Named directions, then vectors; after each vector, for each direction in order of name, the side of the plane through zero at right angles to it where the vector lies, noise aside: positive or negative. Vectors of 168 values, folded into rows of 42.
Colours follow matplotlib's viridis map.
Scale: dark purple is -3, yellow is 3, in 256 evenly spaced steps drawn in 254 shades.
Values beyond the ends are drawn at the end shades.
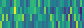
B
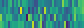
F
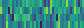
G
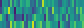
negative, positive, negative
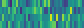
positive, negative, negative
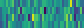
negative, negative, negative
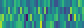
positive, positive, negative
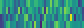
negative, negative, positive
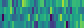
negative, positive, positive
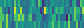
positive, positive, positive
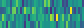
positive, negative, negative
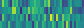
positive, negative, negative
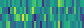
positive, negative, positive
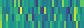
positive, positive, positive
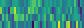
positive, negative, positive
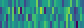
negative, negative, negative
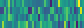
negative, positive, negative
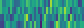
negative, negative, positive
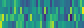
positive, positive, negative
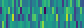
negative, negative, negative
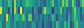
positive, positive, positive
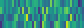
negative, negative, positive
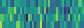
positive, positive, negative
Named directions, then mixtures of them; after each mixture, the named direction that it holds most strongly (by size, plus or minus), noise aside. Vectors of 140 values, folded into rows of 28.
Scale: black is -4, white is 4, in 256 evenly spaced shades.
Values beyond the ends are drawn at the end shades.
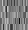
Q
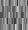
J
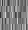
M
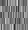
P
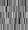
P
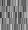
M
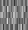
J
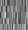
M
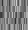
J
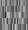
M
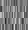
P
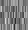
P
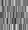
J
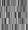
M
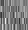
P
